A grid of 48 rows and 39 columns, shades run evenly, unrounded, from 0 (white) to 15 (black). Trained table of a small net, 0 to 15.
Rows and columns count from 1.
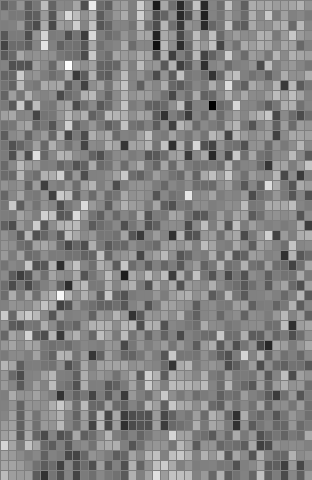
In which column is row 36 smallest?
31
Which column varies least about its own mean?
15
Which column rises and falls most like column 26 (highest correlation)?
23
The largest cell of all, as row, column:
11, 27
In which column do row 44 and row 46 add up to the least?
22
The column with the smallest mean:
37
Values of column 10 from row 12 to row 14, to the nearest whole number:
6 9 8
